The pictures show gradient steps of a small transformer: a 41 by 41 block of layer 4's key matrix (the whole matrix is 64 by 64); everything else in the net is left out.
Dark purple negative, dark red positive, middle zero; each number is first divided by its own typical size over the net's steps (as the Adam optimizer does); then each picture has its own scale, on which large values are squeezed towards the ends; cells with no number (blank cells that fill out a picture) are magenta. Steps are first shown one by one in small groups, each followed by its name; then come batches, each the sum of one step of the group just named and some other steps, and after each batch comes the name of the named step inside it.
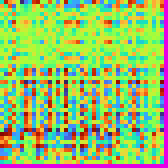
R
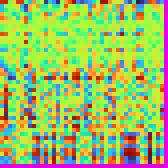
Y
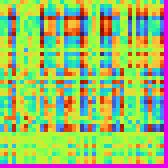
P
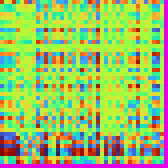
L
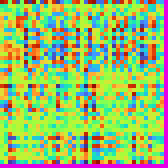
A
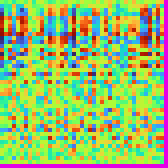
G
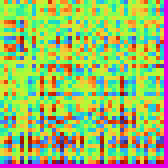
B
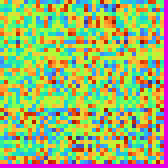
Y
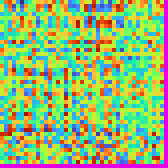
R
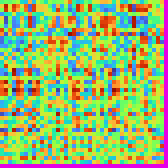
G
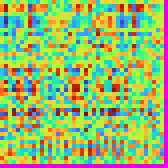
L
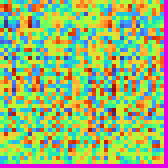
G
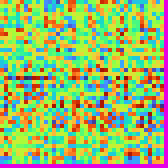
Y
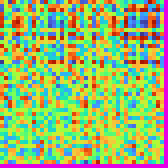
A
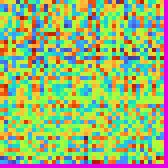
A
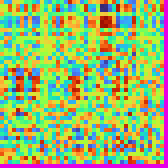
L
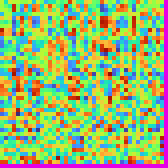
G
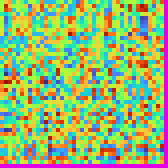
G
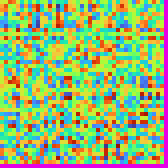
L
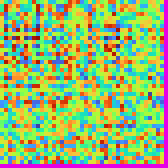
B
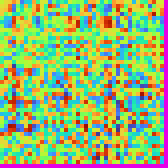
R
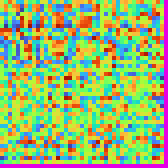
G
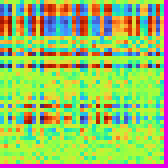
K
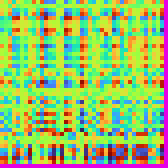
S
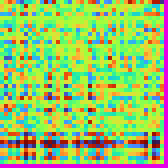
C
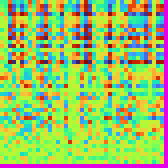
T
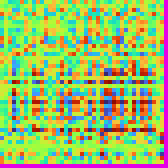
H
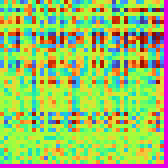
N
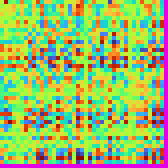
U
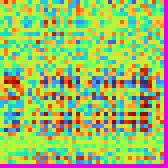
U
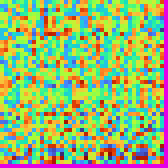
S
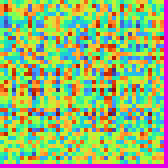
T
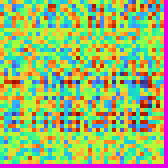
H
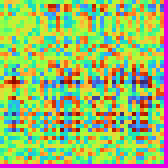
H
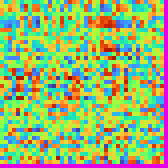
C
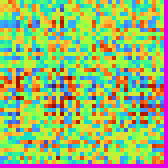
C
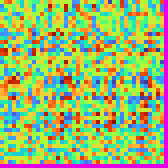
U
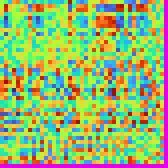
N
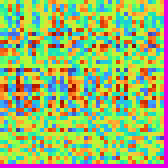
H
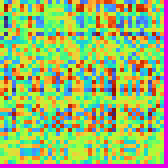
N
